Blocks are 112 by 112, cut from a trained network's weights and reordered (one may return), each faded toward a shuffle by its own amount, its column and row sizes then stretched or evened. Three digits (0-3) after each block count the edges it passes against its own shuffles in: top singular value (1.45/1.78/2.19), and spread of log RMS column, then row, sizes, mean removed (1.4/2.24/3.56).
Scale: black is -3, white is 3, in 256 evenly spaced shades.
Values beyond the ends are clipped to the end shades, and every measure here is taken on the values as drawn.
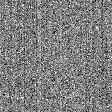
1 0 0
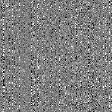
1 3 1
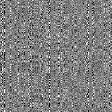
3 3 0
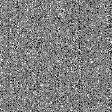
0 2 0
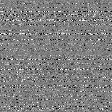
0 0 3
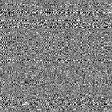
3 1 3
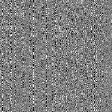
3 3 0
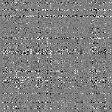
1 2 3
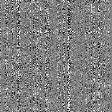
0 3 1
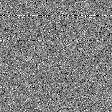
2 0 1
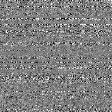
0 1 3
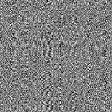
3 2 0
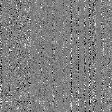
1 3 0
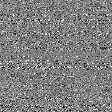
0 0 3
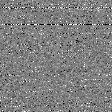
2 0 2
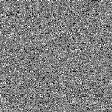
1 0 1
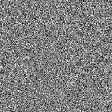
2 1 0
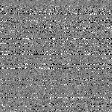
0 1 3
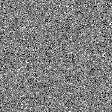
0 1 1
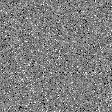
0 1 0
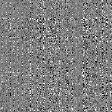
0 3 2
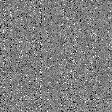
0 2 0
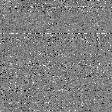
1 1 2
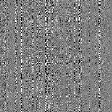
3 3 1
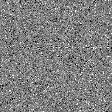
0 1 0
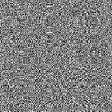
3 1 2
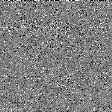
1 1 1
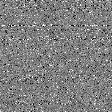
0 0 2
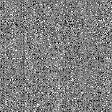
0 1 2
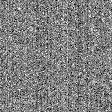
1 0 0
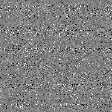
0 1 2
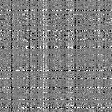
3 2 3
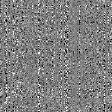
1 3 2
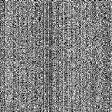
3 0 1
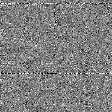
2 1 1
